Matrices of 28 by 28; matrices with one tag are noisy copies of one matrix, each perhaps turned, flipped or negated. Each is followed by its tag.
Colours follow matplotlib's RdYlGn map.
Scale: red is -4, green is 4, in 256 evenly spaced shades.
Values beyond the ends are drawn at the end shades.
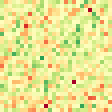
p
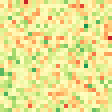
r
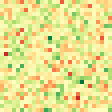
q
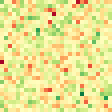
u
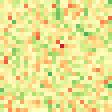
q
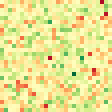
u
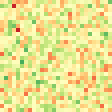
u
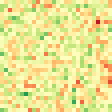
p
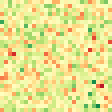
u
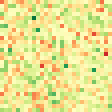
q
